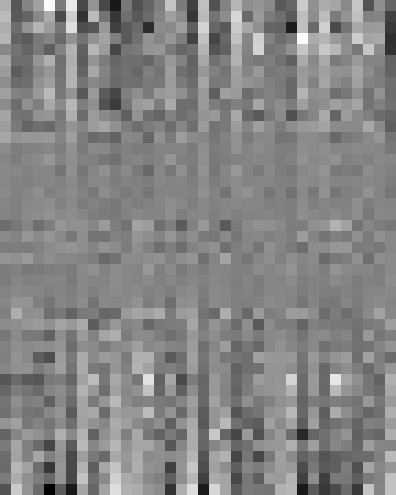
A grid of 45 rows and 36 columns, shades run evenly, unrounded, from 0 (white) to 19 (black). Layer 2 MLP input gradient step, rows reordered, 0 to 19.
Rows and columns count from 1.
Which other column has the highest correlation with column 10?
34
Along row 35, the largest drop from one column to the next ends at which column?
31
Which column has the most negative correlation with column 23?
21
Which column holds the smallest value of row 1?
5
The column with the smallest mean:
13
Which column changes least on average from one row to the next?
26
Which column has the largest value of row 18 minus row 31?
11
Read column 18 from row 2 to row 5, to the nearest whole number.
15 12 14 11
